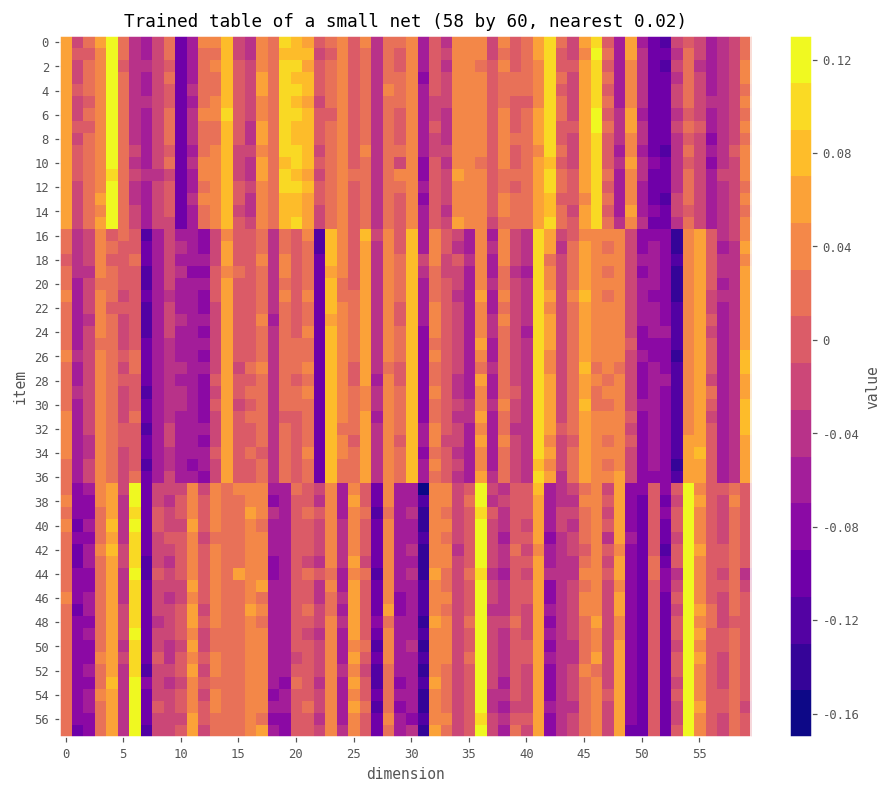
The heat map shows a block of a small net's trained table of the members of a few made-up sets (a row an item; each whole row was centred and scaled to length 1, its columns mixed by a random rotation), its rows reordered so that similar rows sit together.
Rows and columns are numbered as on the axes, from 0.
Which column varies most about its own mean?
42
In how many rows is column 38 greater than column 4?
8
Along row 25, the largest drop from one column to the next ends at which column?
31
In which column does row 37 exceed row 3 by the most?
6
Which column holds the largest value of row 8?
4
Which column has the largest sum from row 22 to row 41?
41
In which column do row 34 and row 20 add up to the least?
53
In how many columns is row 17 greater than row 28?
9
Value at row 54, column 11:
0.04
